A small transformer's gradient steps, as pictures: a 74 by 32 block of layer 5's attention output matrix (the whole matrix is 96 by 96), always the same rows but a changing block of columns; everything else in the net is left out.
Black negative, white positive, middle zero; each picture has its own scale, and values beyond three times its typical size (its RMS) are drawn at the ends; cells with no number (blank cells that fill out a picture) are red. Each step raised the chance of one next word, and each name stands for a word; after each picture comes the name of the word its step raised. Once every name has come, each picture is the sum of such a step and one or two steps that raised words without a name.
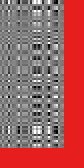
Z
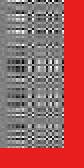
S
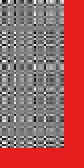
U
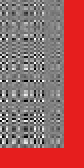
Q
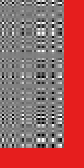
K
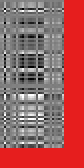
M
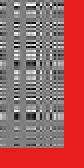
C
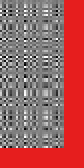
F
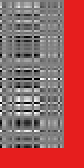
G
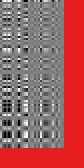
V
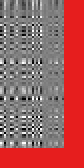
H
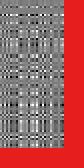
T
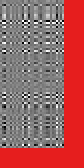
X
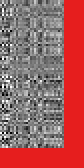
Q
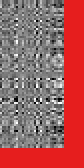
G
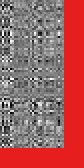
G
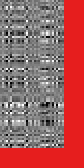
G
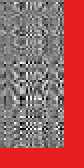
H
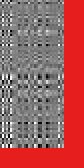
V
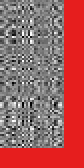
H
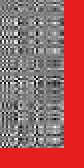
K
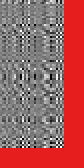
U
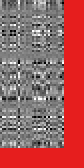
H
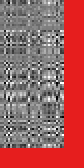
H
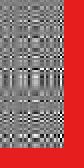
Q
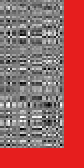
H
